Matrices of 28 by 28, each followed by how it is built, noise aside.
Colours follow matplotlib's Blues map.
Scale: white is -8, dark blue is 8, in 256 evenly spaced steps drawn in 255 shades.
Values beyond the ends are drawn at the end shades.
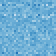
uneven rows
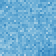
smooth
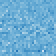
uneven rows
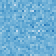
uneven rows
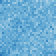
smooth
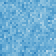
smooth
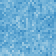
smooth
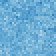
smooth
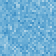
Toeplitz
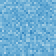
repeating columns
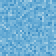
noise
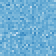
uneven rows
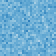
noise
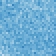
smooth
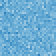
noise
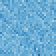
Toeplitz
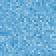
noise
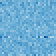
uneven rows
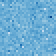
sparse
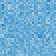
low rank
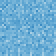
repeating columns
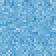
repeating columns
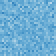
noise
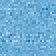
uneven rows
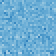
uneven rows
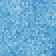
smooth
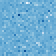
sparse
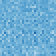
low rank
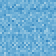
repeating columns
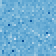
sparse
